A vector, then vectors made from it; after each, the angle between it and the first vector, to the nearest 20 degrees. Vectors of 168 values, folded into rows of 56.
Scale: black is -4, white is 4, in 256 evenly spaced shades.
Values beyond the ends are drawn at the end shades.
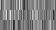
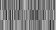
140 degrees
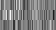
20 degrees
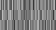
60 degrees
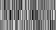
140 degrees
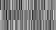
140 degrees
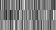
140 degrees
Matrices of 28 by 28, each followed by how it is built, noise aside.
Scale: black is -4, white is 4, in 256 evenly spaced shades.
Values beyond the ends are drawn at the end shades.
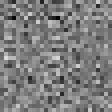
low rank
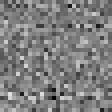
uneven rows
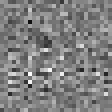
low rank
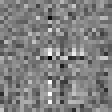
low rank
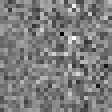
upper triangular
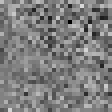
upper triangular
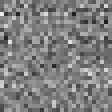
low rank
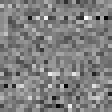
uneven rows
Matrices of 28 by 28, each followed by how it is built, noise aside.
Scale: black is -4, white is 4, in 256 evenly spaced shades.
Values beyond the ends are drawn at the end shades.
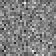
repeating rows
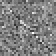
diagonal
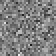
repeating rows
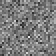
Hankel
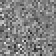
lower triangular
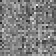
blocks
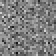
repeating rows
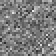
Hankel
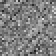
Hankel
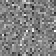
uneven columns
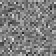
Hankel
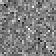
diagonal
